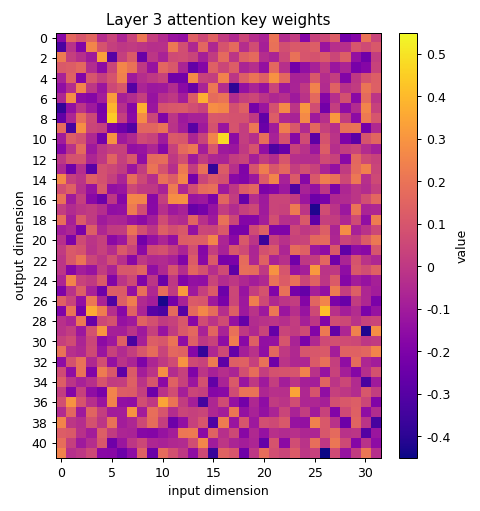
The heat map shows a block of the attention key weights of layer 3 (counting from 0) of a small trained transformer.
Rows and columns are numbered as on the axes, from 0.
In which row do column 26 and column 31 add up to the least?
41
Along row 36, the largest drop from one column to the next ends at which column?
6
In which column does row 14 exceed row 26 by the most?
10
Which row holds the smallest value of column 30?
29
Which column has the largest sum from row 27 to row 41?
0
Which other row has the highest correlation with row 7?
8
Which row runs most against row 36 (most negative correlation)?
26
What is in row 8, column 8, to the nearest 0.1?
0.3
